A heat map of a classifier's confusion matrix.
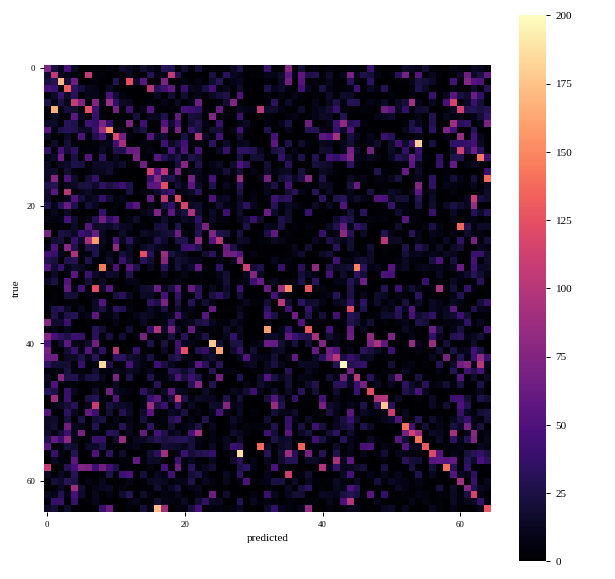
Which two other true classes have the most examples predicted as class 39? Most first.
29, 41
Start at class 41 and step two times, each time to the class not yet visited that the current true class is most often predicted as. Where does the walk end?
7
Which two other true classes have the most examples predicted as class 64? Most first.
16, 8
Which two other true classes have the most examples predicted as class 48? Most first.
40, 19
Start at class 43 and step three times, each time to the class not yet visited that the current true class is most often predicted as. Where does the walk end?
35
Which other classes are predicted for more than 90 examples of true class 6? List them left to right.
1, 31, 60
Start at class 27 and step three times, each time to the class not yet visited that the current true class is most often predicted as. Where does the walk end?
62
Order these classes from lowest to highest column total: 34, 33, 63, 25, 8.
34, 25, 33, 63, 8
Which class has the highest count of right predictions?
43
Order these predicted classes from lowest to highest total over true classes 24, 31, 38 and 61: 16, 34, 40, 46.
34, 40, 46, 16
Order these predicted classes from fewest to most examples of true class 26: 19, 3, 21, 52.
19, 52, 21, 3
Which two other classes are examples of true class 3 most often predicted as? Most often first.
15, 18
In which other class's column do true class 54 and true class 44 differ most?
11
